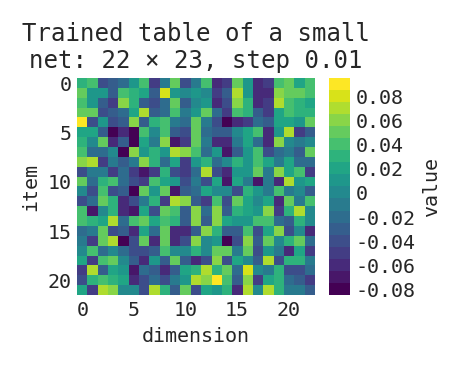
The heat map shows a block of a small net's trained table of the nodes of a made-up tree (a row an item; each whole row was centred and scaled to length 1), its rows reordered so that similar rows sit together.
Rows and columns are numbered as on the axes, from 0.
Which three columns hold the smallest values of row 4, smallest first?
14, 15, 16
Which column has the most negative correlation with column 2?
1
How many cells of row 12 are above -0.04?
16
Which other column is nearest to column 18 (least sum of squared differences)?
3
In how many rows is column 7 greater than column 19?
9
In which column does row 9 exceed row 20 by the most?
17
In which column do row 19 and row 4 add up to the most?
11
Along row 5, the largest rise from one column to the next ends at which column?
6
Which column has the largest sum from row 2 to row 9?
0
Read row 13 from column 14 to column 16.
-0.03 0.03 0.02
